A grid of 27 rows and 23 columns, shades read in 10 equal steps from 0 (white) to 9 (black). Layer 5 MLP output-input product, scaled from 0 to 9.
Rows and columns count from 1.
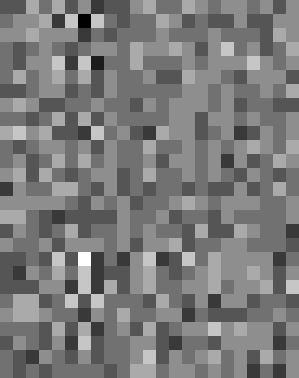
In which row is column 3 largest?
26
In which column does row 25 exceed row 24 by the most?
17
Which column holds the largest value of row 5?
8
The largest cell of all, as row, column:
2, 7
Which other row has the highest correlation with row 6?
19
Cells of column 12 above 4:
11
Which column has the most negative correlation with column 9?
3
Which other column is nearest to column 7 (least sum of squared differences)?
5
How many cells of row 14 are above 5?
8
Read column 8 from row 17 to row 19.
5 4 7
